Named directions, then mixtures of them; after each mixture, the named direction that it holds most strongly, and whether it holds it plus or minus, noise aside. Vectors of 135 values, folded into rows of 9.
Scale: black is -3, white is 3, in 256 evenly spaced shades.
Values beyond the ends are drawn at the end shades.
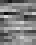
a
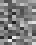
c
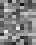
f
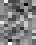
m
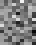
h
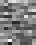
a, minus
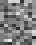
h, minus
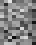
c, minus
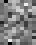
m, minus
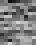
a, plus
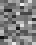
f, minus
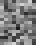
f, minus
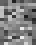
f, minus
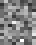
h, minus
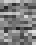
a, minus
